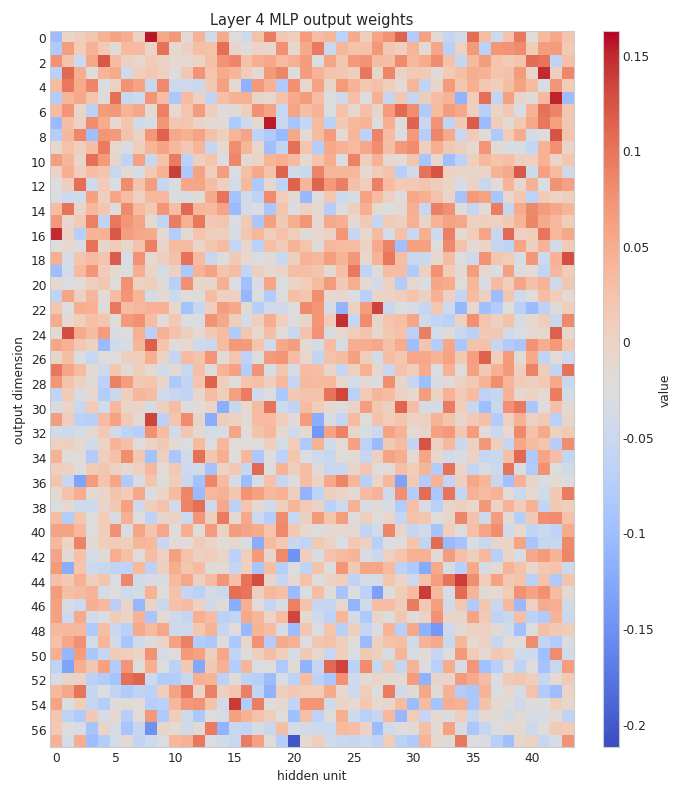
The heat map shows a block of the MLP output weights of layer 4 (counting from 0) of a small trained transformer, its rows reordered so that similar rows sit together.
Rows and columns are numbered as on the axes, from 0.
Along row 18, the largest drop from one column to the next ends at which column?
6
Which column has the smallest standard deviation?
28
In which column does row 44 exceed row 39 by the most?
17
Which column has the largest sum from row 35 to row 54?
0
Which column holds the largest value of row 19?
25
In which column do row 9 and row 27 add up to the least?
18
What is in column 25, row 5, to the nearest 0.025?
0.025
